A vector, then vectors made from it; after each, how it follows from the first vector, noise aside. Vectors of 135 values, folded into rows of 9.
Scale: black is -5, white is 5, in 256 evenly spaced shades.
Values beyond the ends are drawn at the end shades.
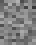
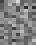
copied.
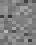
wrapped around, partly zeroed.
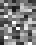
wrapped around, negated, scaled up.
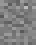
negated, shrunk.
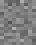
negated, shrunk.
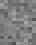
reversed, shrunk.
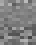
wrapped around, negated, partly zeroed.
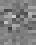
wrapped around, negated, partly zeroed.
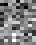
wrapped around, negated, scaled up.
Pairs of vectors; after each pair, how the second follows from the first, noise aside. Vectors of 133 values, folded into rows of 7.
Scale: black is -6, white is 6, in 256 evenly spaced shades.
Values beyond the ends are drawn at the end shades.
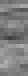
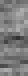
reversed.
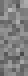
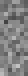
reversed.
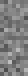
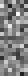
reversed, scaled up.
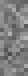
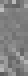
wrapped around, partly zeroed.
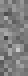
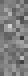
reversed.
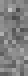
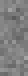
shrunk.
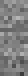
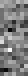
wrapped around, negated, scaled up.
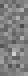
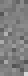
wrapped around, partly zeroed.
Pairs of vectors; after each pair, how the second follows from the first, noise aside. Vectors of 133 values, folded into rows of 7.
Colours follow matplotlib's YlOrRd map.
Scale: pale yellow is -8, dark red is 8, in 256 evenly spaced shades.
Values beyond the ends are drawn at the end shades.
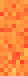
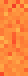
reversed, negated, partly zeroed.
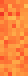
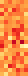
wrapped around, scaled up.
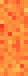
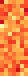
negated, scaled up.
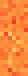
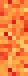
scaled up.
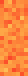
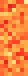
wrapped around, scaled up.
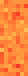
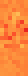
negated, partly zeroed.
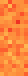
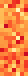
wrapped around, scaled up.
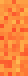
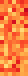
negated, scaled up.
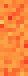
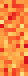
scaled up.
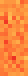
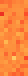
negated, partly zeroed.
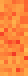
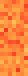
copied.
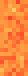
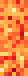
scaled up.
